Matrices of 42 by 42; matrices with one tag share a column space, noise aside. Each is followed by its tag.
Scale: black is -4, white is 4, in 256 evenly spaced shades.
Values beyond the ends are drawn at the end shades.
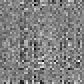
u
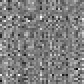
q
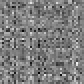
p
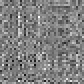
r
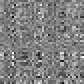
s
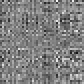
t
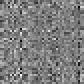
p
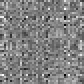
q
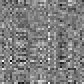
u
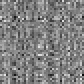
q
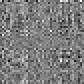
t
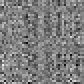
r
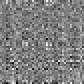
u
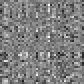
s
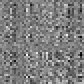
s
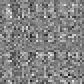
s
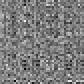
r
